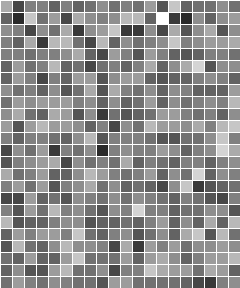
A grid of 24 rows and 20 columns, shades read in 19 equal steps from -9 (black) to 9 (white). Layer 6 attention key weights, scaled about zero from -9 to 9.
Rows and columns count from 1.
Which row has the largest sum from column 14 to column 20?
11
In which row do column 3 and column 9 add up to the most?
4
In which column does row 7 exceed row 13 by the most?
5
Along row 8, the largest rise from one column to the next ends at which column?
10
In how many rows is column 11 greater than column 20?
10
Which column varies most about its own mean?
14
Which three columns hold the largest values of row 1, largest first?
15, 1, 13
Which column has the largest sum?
20
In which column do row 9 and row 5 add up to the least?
9
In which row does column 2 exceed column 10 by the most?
21
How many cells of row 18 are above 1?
3
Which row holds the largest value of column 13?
23
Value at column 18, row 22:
2
